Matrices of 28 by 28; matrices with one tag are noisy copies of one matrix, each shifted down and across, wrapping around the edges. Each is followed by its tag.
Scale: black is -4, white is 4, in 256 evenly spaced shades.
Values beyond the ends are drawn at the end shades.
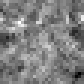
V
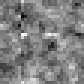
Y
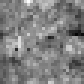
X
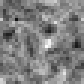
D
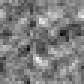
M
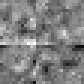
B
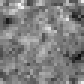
V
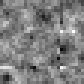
Y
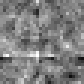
B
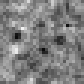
D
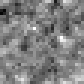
M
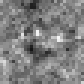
V
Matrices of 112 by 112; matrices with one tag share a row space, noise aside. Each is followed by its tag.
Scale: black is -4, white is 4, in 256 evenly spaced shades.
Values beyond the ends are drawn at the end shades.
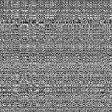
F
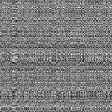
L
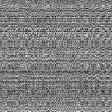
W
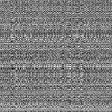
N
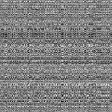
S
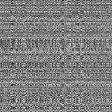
N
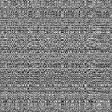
S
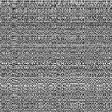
L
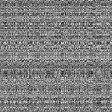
S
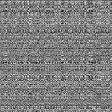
S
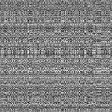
S
